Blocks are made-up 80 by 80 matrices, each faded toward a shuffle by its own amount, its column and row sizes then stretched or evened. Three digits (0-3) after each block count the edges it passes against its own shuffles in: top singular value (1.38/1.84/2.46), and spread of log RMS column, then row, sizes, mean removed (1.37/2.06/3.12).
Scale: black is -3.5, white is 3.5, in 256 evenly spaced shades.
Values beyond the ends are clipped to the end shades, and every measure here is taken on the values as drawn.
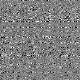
1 1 3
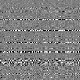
3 0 3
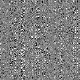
1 3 1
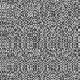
3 1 1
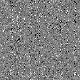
1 2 0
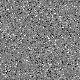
0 0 1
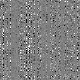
2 3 1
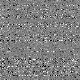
1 1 3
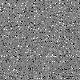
1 0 2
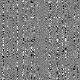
1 3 2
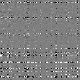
3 2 3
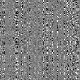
3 3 0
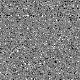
0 0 2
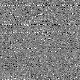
1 0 2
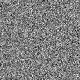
1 0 0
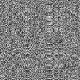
3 1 1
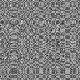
3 0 0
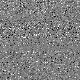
0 0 2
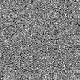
2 0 0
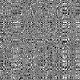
3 2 2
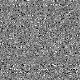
1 0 2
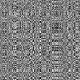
3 3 1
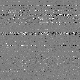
1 0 3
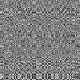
3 0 3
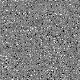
0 1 1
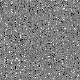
0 2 0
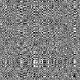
3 2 2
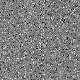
1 1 0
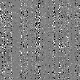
1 3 1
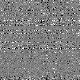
1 1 3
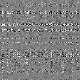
2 2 3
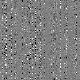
1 3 1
